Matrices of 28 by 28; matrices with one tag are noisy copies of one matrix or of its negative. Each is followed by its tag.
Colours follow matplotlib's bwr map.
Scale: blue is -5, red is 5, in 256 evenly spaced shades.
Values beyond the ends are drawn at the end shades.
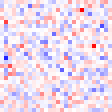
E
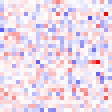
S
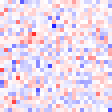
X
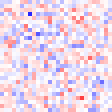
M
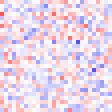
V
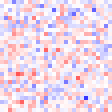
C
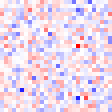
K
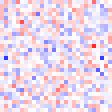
E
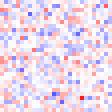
M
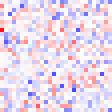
S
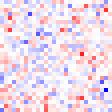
M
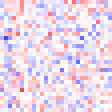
K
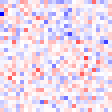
V
